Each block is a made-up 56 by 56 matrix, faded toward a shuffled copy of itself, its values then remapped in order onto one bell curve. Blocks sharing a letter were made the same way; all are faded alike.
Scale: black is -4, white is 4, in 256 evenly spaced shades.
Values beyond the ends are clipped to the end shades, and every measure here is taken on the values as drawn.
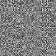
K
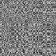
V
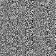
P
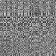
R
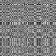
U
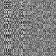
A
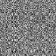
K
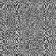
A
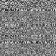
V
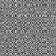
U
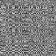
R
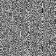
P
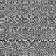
R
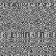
R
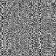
K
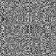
K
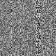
P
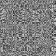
K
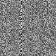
P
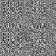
A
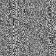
P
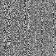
P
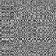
R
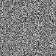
P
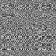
R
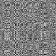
A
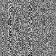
P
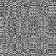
R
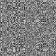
K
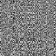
K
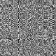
K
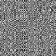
K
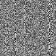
P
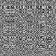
V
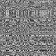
V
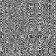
K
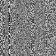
P
